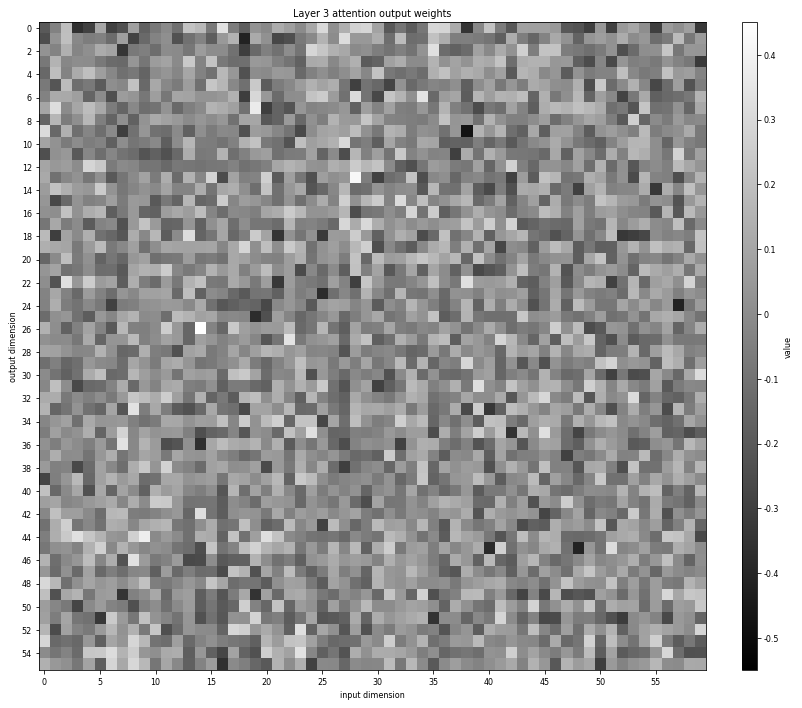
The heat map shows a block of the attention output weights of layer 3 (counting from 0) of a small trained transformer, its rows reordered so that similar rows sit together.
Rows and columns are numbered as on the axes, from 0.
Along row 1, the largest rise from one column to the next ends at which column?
19
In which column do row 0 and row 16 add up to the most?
35
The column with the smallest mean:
16
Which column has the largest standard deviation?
18
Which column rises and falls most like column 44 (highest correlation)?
21
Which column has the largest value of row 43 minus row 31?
30
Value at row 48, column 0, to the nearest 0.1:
0.3
